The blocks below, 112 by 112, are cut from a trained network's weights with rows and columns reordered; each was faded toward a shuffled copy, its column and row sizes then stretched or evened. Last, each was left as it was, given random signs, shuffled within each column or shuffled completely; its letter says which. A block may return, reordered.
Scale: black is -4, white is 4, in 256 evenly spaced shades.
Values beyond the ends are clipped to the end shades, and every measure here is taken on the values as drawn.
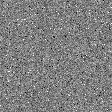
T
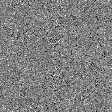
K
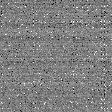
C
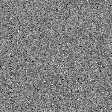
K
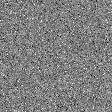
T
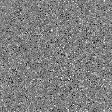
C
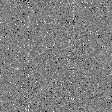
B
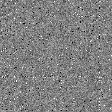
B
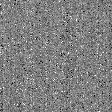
K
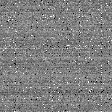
C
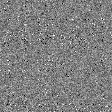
B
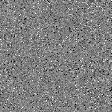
C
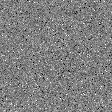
T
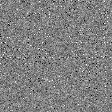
B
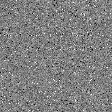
B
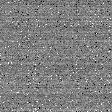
C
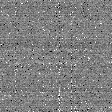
C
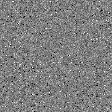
B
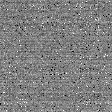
C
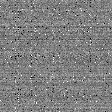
C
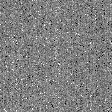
K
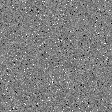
T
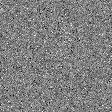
T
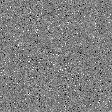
K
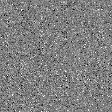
B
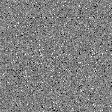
B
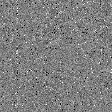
B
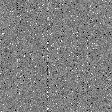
K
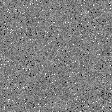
B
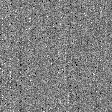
K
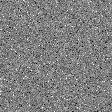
T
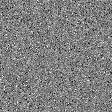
T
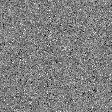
K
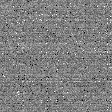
C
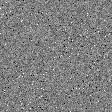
T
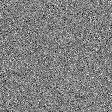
T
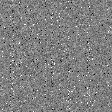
K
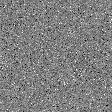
T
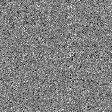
B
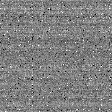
C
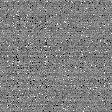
C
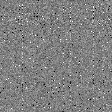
B
